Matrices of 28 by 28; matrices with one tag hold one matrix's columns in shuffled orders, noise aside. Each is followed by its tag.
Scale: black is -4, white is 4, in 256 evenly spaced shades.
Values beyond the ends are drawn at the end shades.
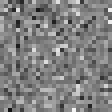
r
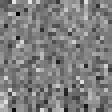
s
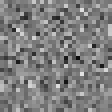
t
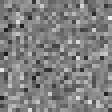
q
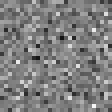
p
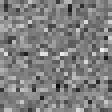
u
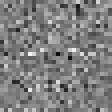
u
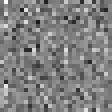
r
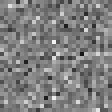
q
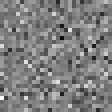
p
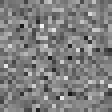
p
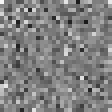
r
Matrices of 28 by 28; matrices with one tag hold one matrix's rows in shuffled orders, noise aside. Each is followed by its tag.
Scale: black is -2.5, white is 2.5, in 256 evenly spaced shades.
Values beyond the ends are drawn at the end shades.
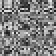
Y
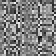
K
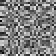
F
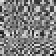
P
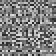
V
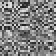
Y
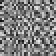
P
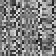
K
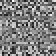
V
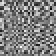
P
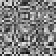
Y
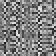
K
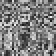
Y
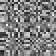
F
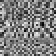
P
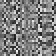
K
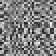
P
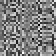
K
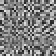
P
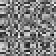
F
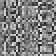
K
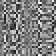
K
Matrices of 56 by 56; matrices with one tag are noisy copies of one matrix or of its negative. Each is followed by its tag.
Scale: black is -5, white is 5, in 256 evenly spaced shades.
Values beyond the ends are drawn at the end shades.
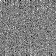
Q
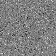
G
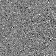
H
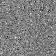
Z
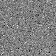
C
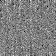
Q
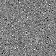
G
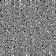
Q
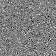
H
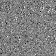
Z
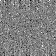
Q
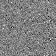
H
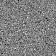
G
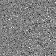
H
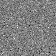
C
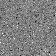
C
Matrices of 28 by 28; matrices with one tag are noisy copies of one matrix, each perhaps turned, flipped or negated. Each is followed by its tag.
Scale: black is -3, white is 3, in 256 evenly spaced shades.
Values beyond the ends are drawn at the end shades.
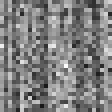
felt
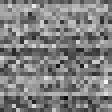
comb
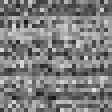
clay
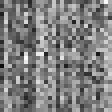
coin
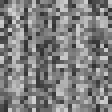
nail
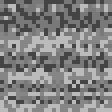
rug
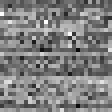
coin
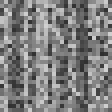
nail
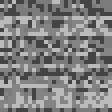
comb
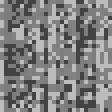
comb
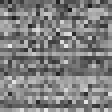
coin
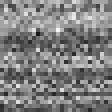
rug
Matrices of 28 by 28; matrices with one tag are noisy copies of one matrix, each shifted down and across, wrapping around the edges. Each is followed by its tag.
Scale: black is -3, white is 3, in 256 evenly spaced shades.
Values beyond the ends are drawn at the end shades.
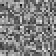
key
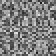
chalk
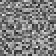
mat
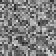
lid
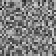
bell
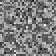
lid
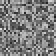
key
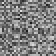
mat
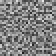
mat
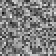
lid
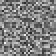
mat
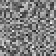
chalk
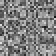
key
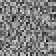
bell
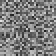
mat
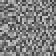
bell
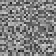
mat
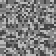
lid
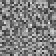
chalk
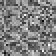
lid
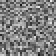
chalk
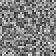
chalk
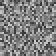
bell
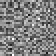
mat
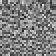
mat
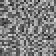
chalk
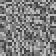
key
